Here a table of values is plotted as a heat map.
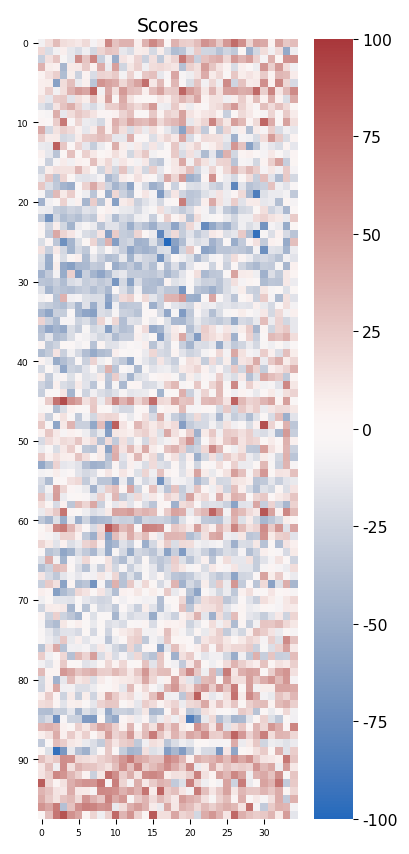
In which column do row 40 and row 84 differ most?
29
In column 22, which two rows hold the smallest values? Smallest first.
23, 26
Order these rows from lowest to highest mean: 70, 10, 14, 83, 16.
70, 14, 16, 83, 10
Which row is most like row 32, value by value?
17
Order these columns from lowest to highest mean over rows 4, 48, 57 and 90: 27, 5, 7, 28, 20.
7, 5, 20, 28, 27
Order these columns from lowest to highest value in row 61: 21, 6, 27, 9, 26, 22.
6, 22, 27, 21, 26, 9
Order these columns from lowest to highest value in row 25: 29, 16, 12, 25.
16, 12, 25, 29
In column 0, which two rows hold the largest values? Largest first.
93, 96
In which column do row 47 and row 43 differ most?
33
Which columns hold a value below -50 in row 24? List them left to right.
9, 16, 29
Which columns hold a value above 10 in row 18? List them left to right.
0, 6, 7, 8, 31
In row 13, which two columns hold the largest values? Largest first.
2, 26
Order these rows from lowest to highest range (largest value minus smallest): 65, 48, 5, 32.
65, 32, 5, 48
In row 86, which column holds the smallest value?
25
